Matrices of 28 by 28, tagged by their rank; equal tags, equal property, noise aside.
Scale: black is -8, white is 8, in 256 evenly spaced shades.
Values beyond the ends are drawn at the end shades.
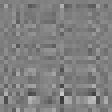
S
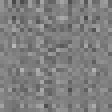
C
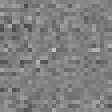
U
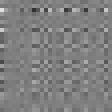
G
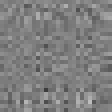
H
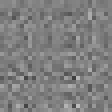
H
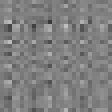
S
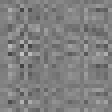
S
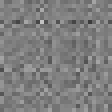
C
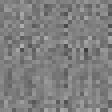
C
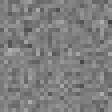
U
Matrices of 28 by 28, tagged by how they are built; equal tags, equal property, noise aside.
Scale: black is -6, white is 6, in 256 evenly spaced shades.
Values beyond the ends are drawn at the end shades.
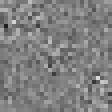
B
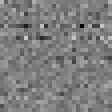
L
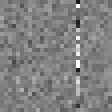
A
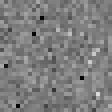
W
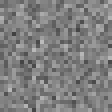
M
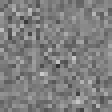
B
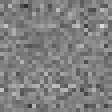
L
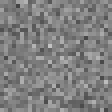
M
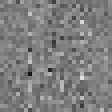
A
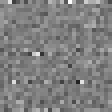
L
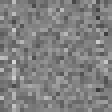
A
